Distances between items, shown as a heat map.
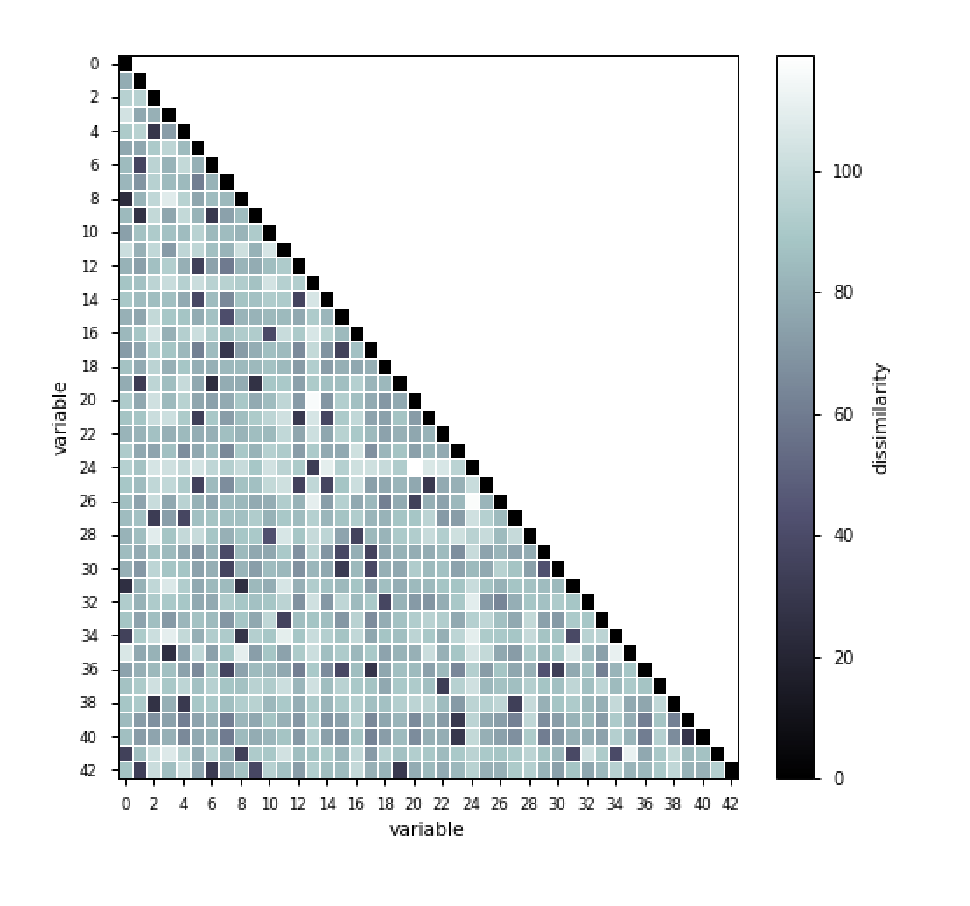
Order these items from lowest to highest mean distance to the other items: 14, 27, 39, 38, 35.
39, 14, 27, 38, 35
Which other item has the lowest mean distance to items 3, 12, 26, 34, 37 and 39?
22
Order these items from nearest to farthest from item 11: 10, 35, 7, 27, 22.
35, 7, 27, 22, 10
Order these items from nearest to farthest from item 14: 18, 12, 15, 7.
12, 7, 18, 15
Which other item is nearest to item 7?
17
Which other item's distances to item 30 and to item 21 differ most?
15
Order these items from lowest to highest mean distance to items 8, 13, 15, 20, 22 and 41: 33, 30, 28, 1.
30, 1, 33, 28
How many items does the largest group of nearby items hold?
6
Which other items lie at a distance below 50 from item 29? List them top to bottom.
7, 15, 17, 30, 36
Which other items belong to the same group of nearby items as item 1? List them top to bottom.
6, 9, 19, 42
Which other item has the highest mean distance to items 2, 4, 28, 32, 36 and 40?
24
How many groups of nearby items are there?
13
